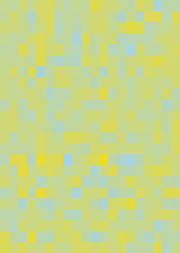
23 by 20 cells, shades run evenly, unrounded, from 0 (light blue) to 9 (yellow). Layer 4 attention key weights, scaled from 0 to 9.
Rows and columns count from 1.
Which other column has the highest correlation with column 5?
12
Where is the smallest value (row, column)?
15, 8
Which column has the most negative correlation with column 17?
14
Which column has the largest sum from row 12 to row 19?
5
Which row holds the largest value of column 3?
16
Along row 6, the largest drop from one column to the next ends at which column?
6
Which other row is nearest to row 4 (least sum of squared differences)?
20
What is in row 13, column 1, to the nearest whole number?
5
